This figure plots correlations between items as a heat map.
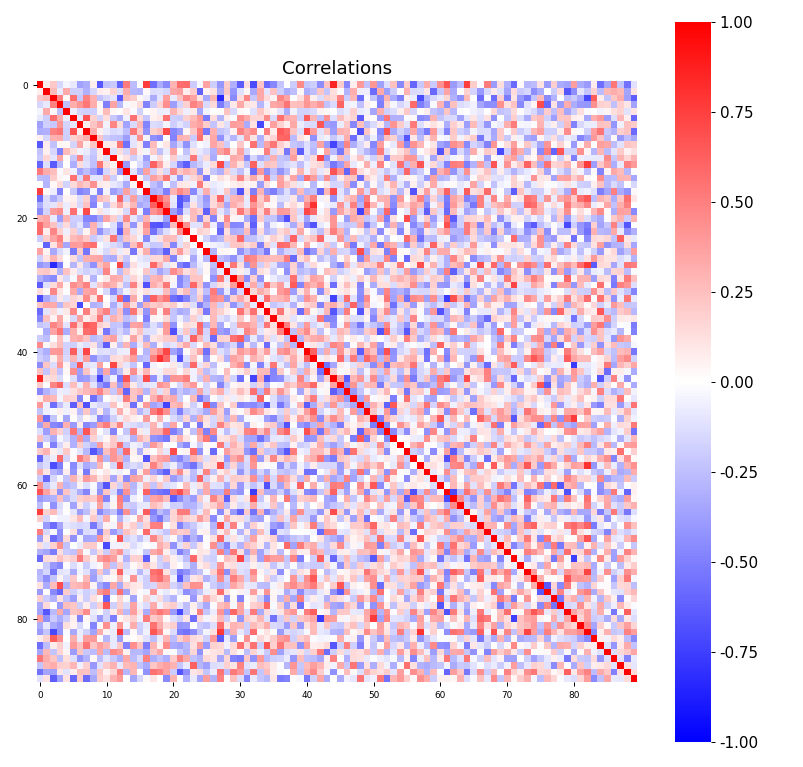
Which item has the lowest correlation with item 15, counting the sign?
47
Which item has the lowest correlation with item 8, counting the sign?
55
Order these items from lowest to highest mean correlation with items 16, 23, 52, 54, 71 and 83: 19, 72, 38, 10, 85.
72, 85, 10, 38, 19
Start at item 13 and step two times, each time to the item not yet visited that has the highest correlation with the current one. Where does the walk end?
0
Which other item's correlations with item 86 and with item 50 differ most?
79
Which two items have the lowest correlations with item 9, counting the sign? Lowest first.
44, 0
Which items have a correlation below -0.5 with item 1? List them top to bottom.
24, 50, 59, 79
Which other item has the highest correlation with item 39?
60
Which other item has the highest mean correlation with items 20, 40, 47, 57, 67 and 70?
66
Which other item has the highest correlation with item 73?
82
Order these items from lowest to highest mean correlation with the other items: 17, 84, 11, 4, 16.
16, 4, 11, 84, 17
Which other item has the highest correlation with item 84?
34
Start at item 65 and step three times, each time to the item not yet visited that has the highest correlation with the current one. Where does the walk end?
25
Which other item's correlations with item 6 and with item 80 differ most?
42
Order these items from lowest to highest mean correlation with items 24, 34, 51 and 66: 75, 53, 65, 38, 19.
75, 53, 65, 19, 38
